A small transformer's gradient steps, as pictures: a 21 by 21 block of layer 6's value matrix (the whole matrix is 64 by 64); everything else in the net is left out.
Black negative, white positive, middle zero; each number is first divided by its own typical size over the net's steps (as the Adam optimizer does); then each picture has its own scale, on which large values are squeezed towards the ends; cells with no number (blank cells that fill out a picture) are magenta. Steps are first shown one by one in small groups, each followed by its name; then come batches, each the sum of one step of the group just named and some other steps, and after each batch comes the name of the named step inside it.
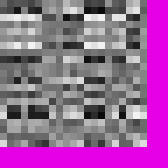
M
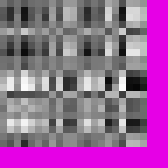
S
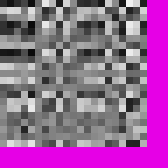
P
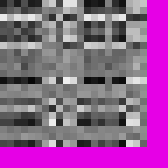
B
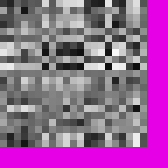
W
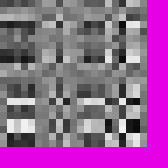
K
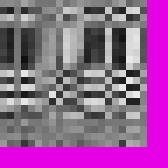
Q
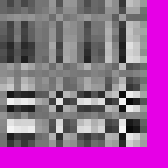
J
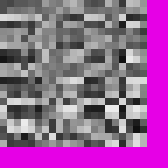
K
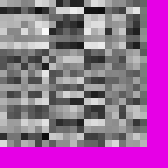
M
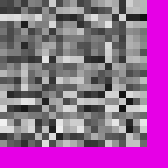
J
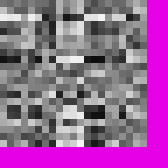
M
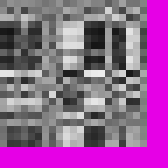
Q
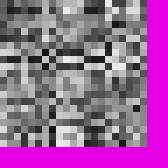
W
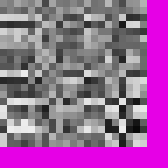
K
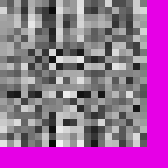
W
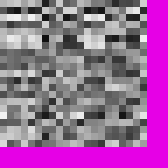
M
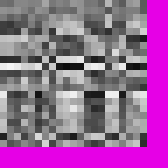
W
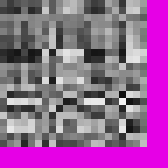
J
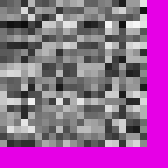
K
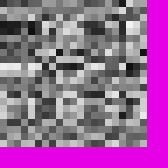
P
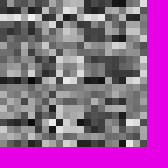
B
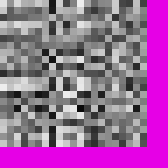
W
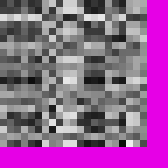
B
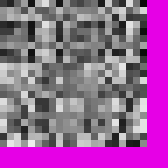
P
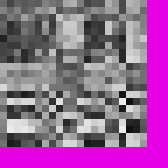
J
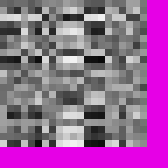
M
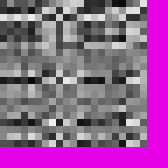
B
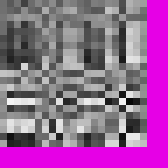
J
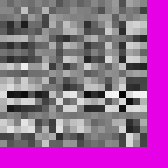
J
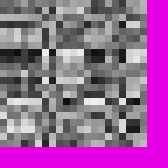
K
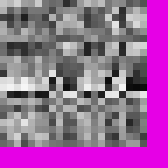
S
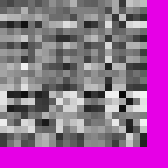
J
